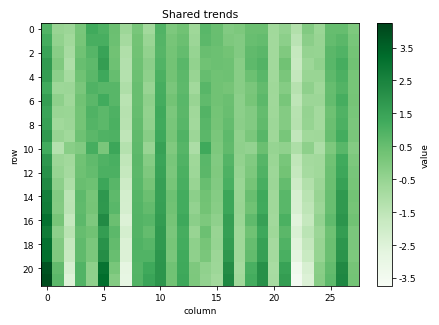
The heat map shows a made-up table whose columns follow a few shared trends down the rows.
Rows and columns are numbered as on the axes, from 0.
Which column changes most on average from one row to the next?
5
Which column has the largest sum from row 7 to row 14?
0
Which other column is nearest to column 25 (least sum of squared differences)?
3
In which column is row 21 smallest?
22
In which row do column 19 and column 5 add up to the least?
10
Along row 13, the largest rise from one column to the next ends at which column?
8
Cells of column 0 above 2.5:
8
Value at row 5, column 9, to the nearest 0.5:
-0.5
